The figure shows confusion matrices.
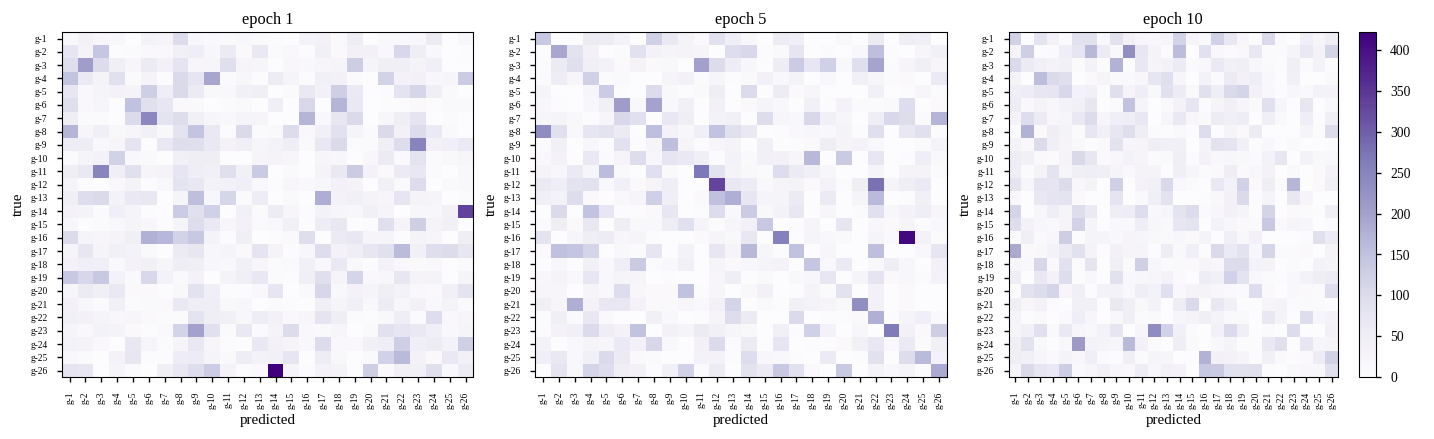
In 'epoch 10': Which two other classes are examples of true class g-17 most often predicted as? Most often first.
g-1, g-21
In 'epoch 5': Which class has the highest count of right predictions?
g-12
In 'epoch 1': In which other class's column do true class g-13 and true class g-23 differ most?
g-17
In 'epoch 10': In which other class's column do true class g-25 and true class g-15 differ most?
g-16
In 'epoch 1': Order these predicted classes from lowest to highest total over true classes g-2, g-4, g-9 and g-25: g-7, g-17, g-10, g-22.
g-7, g-17, g-10, g-22
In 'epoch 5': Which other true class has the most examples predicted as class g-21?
g-3
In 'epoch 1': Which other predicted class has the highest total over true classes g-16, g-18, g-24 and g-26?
g-14
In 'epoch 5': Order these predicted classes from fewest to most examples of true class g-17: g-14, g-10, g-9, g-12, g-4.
g-9, g-10, g-12, g-4, g-14
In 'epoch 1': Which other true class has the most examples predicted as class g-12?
g-8
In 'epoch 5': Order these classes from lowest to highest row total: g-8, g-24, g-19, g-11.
g-19, g-24, g-11, g-8
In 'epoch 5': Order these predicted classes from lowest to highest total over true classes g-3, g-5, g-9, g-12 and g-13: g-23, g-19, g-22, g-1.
g-23, g-1, g-19, g-22
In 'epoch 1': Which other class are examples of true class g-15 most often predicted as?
g-23
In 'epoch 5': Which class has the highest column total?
g-22
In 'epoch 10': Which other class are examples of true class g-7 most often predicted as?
g-2
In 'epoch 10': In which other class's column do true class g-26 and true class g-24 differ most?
g-6
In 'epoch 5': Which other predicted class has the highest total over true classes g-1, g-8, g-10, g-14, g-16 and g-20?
g-24
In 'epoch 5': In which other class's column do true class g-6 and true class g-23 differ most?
g-8
